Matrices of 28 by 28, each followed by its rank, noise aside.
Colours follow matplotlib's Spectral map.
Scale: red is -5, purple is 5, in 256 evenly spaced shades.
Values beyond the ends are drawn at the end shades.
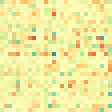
six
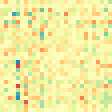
four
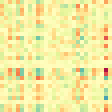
two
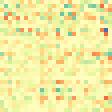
four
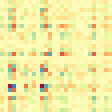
two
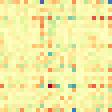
three
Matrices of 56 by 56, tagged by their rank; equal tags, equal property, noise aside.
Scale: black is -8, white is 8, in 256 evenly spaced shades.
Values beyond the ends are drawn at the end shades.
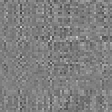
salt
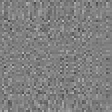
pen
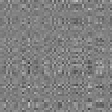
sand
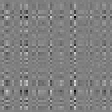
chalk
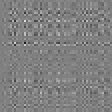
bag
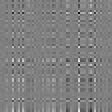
chalk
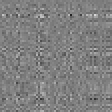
sand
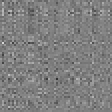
salt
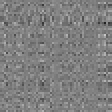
salt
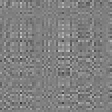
sand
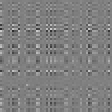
chalk
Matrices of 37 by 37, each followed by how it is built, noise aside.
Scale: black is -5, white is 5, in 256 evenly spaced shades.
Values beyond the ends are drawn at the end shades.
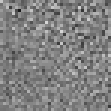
upper triangular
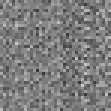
repeating rows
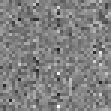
uneven columns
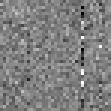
uneven columns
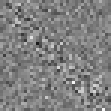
banded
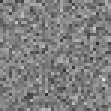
noise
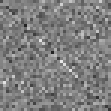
diagonal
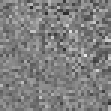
upper triangular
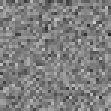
noise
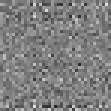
low rank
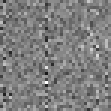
uneven columns
